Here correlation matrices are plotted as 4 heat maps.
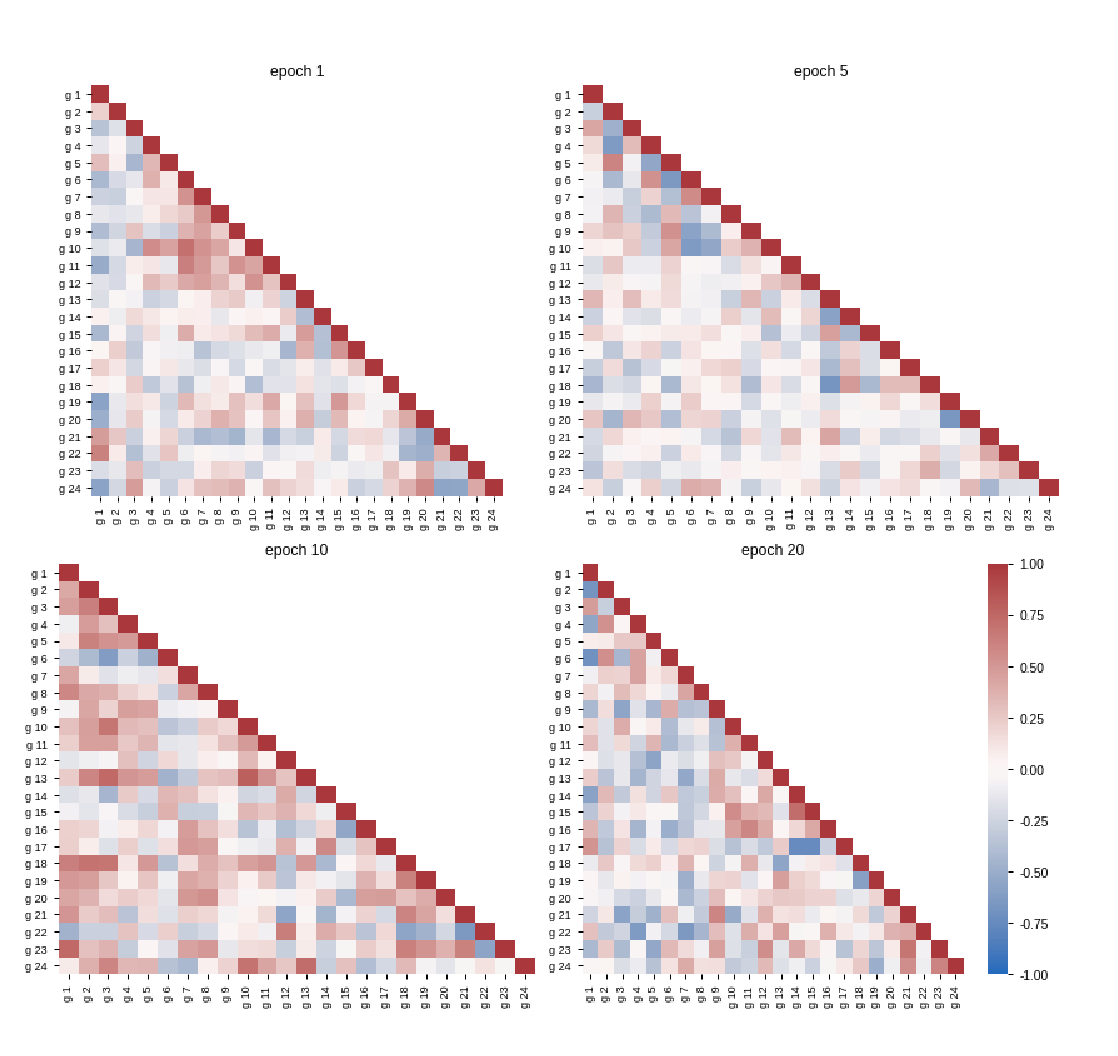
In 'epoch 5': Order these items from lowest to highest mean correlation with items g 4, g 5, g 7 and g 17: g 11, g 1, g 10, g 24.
g 10, g 1, g 11, g 24
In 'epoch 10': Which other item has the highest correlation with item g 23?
g 1
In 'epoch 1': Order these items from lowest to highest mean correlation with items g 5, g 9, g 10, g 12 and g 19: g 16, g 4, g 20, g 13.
g 16, g 13, g 20, g 4
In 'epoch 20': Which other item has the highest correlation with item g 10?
g 15
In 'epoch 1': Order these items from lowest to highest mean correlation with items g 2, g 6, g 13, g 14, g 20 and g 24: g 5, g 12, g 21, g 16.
g 21, g 5, g 16, g 12
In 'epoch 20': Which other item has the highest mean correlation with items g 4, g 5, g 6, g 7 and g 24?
g 2
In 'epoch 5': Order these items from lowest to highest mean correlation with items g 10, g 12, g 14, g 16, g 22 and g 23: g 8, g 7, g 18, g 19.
g 7, g 19, g 8, g 18
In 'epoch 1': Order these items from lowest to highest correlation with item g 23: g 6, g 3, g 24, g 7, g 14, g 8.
g 6, g 14, g 7, g 8, g 3, g 24
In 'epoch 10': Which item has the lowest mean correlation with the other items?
g 6
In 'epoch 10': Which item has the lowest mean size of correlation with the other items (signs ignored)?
g 9
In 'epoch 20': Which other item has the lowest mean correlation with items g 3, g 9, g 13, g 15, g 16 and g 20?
g 7
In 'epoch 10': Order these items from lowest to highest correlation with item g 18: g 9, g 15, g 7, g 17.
g 17, g 15, g 7, g 9
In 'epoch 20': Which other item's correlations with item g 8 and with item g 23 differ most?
g 21
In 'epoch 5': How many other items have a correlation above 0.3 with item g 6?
3
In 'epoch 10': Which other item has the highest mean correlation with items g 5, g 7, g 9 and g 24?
g 2
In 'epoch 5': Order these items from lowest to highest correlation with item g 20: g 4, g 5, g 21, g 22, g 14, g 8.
g 5, g 8, g 21, g 14, g 22, g 4
